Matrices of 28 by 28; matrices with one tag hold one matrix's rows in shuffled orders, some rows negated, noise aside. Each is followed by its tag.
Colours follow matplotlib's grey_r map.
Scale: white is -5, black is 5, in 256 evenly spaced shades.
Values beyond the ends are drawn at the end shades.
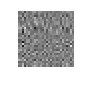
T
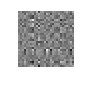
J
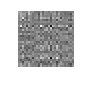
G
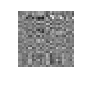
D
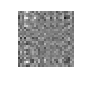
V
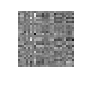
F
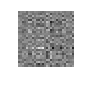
D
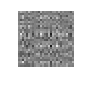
G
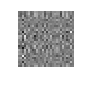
T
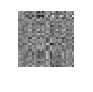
D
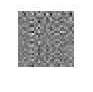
J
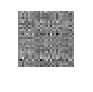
G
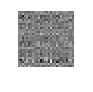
G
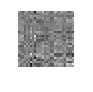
F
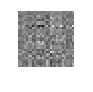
D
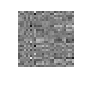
F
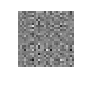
J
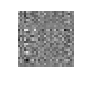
V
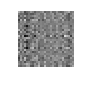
V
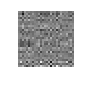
G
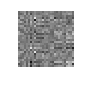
F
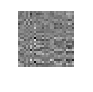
F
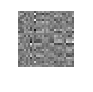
F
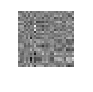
F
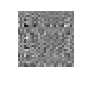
V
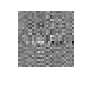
D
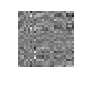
F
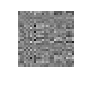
F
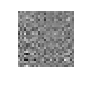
V
